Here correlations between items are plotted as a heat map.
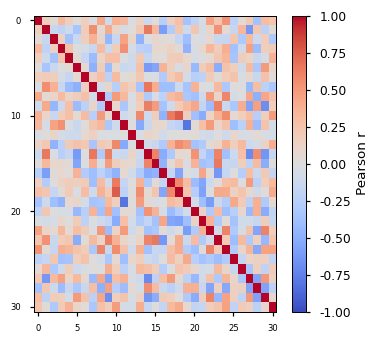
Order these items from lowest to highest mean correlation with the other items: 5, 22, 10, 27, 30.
5, 27, 22, 30, 10
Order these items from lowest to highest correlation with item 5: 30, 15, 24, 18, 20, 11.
15, 20, 11, 18, 30, 24
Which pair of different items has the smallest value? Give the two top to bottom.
11, 19
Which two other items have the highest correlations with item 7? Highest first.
14, 1
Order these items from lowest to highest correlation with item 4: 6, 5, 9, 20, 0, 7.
7, 6, 20, 5, 0, 9
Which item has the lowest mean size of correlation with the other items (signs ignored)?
12
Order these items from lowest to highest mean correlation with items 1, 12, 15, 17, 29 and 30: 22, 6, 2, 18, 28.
28, 2, 22, 6, 18
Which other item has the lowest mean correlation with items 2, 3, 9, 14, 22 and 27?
19
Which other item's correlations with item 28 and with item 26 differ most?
24
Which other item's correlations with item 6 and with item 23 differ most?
9
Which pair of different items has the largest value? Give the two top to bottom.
10, 18
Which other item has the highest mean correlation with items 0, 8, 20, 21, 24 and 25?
22
